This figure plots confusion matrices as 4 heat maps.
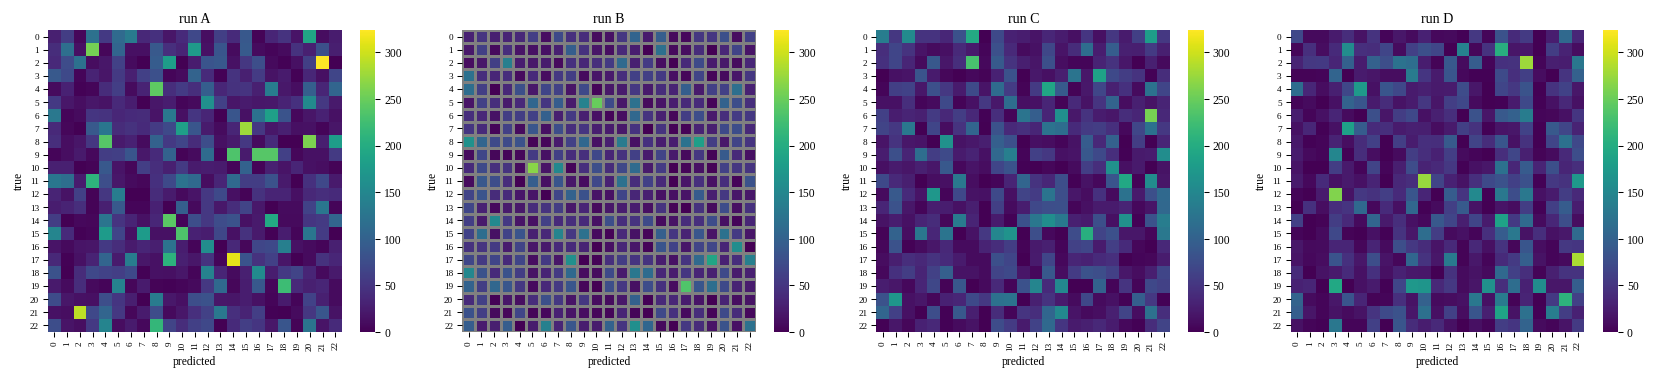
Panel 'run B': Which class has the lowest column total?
16
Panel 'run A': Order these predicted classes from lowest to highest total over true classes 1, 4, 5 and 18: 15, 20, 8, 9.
9, 15, 20, 8
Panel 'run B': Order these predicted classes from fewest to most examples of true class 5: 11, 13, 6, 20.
6, 11, 20, 13
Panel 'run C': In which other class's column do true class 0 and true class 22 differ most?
7
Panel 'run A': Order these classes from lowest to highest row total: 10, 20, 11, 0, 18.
10, 20, 18, 0, 11
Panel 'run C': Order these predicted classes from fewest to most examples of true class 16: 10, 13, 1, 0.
0, 13, 10, 1
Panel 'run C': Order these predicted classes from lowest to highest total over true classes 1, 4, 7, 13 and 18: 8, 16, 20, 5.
8, 20, 5, 16
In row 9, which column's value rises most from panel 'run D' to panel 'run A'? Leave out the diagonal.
14
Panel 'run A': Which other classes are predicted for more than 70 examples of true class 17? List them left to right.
4, 6, 9, 14, 15
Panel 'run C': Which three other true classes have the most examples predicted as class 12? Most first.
19, 14, 6
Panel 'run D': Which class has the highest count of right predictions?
19
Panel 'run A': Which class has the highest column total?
4
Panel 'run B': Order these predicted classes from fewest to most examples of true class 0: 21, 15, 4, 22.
21, 4, 22, 15
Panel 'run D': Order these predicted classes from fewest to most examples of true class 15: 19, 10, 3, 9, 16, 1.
1, 9, 19, 3, 16, 10
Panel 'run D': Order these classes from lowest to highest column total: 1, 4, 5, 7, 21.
1, 7, 5, 4, 21
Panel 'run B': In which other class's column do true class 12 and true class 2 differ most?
3
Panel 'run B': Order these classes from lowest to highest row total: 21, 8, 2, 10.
21, 2, 10, 8
